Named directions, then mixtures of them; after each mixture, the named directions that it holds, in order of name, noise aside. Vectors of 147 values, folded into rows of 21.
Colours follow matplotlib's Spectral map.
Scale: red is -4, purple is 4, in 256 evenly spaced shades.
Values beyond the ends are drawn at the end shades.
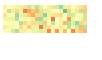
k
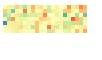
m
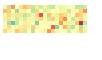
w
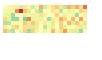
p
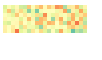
k, p.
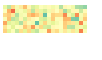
k, m, w.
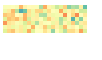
m, p.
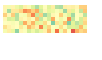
k.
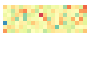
m, p, w.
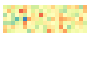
k, p, w.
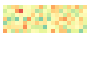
p.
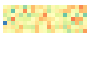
m.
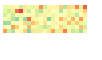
p.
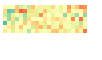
k, m, p.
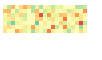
w.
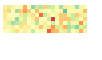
k, w.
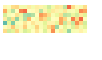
m, p, w.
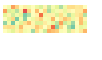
k, m, w.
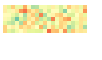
k, p, w.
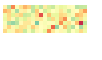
w.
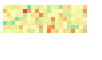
k, m, w.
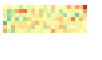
k, m, p.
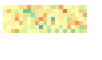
k.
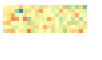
p.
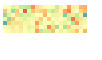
m.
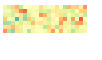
m, p, w.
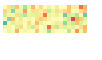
m.
